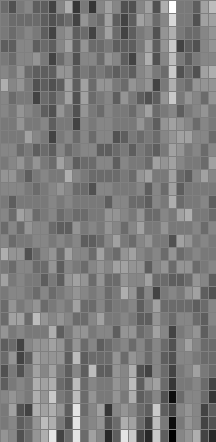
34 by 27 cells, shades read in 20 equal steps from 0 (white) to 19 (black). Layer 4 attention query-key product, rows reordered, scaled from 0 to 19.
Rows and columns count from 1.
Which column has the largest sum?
12
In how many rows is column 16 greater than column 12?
8
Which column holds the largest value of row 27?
3
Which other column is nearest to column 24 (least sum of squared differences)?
23
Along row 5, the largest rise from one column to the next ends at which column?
20
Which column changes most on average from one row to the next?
19
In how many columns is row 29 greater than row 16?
10
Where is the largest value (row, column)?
34, 22
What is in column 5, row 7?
13
